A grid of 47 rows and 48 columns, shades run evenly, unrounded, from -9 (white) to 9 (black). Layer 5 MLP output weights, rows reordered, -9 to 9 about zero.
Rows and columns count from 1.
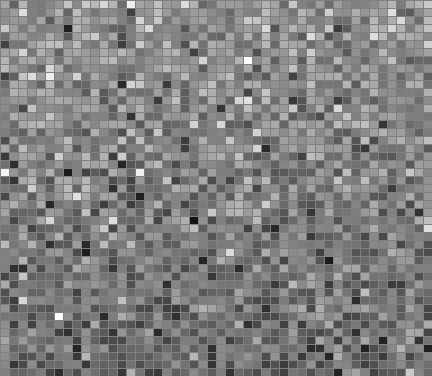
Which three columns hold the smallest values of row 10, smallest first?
6, 4, 9
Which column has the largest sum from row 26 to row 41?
19
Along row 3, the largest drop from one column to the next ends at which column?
16
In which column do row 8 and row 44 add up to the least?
28
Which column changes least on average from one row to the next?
32
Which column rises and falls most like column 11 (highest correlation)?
35
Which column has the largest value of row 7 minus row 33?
22
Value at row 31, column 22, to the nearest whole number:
-2
